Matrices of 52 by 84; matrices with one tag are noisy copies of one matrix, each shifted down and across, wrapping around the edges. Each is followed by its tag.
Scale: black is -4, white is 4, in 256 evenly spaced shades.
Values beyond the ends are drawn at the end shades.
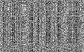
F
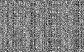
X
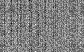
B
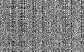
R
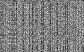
B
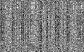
F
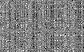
X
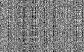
R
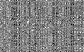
X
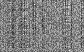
R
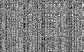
X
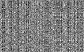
B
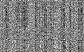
F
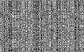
X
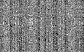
F
